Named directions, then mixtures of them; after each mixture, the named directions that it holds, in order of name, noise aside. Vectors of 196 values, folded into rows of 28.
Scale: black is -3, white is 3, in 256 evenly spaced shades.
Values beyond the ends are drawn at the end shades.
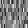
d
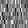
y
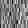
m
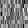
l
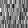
d, l, m.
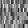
d, l, y.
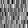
d, m.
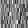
m.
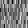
d, m.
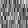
l, m, y.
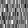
y.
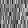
m.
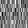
d, y.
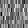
l.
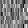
d, l.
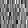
m, y.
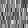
d, l, y.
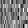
d, l.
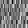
d, m.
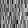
m.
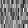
d, l.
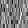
m, y.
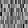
l, y.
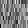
l, m, y.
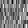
d, l, m.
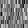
l.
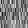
d, y.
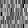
l.
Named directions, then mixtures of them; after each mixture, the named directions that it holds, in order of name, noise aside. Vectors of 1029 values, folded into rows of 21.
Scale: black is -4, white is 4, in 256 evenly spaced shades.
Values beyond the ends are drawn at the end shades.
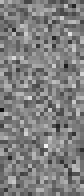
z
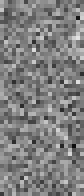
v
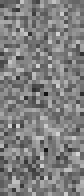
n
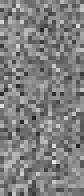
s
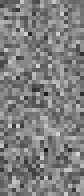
n.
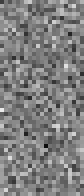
z.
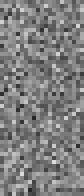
s.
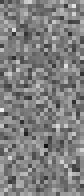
z.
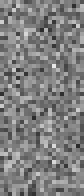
s, z.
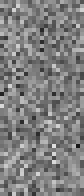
s.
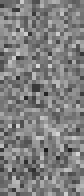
n.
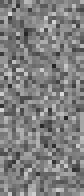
s, z.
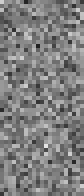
v, z.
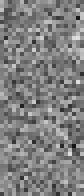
v.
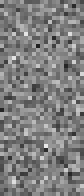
n, z.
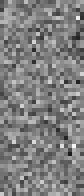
v.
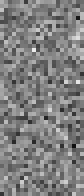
v.
